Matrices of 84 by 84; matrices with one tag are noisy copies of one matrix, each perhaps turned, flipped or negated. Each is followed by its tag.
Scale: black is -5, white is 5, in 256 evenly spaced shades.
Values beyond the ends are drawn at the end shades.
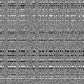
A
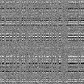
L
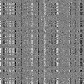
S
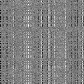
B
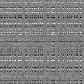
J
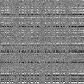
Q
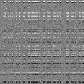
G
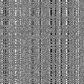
A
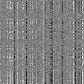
Q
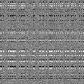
A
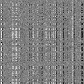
G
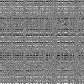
B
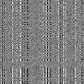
L
